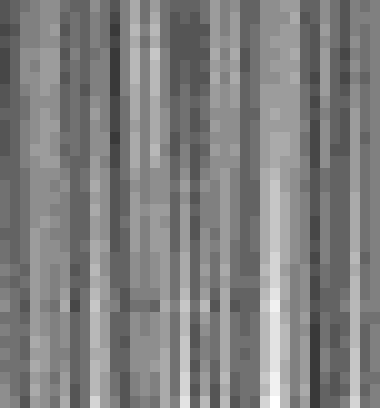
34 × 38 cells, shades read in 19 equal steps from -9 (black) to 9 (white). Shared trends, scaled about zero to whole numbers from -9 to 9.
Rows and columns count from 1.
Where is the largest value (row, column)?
34, 28
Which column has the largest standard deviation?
19
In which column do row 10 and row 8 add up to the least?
12
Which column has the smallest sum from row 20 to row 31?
32
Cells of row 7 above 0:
13
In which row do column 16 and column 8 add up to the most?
5
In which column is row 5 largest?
16
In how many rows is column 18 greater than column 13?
14
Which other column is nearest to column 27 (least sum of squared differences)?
36
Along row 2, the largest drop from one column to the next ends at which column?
31
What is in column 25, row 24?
-1
